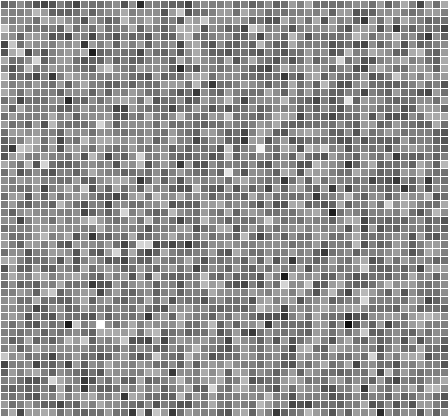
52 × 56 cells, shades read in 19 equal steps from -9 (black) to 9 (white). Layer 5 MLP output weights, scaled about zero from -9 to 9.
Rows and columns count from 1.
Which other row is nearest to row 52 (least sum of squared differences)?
47
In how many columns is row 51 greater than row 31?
20
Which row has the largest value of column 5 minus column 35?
8
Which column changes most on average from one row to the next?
23
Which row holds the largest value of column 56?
21
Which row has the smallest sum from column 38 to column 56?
18
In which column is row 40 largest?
54
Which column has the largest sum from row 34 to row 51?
27
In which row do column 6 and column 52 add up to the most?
35
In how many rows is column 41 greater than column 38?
26
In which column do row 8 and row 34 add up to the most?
5
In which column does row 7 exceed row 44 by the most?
3
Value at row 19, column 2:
-5
